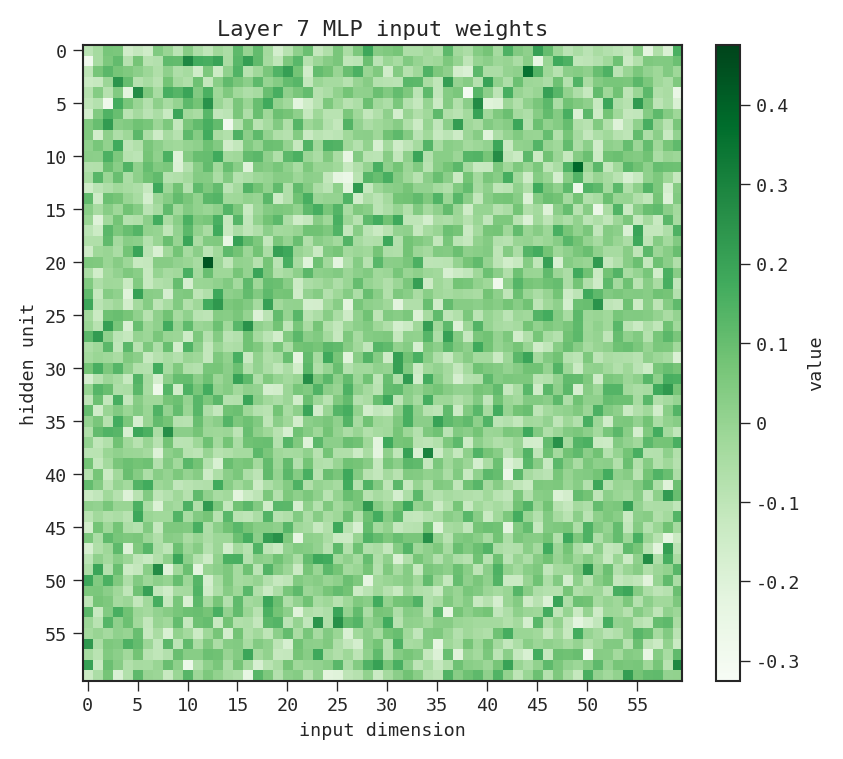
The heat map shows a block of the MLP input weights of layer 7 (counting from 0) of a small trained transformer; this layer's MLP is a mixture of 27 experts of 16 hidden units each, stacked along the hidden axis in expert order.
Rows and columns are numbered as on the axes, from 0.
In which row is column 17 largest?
21
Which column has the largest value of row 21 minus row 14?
58
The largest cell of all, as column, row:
12, 20
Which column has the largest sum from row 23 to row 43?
32
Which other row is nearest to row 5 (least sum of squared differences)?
8
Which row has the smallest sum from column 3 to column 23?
42
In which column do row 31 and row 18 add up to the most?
15
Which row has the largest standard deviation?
5
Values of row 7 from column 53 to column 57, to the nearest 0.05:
-0.2 -0.1 0 0.15 0
